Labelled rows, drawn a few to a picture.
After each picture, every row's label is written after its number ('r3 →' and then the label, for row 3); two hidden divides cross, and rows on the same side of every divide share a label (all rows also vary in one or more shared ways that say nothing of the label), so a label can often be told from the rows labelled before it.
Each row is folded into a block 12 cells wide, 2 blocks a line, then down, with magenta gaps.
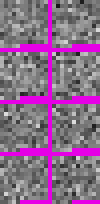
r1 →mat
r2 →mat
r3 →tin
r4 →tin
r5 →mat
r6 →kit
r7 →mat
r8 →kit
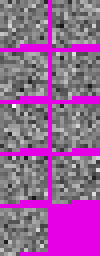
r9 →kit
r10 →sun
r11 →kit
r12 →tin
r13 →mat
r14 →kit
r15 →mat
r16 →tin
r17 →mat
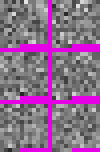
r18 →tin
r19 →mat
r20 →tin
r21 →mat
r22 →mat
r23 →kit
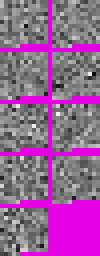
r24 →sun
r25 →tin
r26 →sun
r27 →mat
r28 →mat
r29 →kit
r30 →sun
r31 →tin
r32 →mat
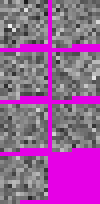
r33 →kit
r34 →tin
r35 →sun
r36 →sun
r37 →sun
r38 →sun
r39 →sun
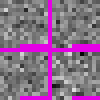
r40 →kit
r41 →kit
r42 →tin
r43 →mat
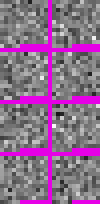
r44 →mat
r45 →kit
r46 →sun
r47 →tin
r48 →mat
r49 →tin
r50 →tin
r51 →mat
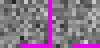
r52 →sun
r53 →sun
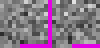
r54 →tin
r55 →tin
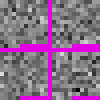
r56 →tin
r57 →tin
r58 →kit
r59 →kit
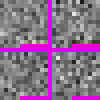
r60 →tin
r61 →sun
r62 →tin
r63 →tin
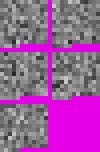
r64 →tin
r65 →sun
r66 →kit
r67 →mat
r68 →sun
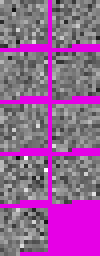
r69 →sun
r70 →mat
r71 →tin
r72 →tin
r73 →mat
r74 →sun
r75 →kit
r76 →tin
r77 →tin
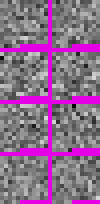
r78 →mat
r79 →sun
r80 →kit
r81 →tin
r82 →tin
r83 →mat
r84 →mat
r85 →mat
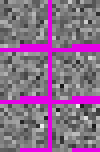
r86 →tin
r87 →sun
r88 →tin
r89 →kit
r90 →sun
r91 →kit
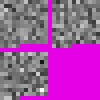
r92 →kit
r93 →kit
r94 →tin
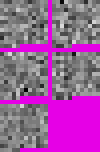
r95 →mat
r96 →kit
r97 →tin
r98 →kit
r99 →tin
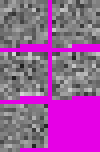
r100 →mat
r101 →sun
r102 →kit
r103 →mat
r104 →mat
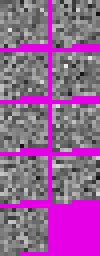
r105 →kit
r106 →mat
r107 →tin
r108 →tin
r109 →tin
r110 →tin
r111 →tin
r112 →mat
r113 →tin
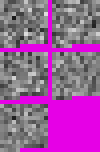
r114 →tin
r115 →mat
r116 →mat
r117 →mat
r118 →mat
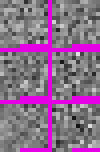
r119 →mat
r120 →kit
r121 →tin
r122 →kit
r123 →tin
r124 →kit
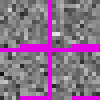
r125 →mat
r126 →kit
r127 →sun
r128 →sun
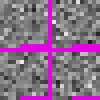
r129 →tin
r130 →kit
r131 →sun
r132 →mat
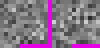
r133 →sun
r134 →kit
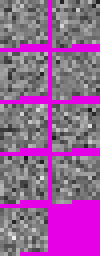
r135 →tin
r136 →kit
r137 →tin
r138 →sun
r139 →sun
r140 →mat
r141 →tin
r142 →sun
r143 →kit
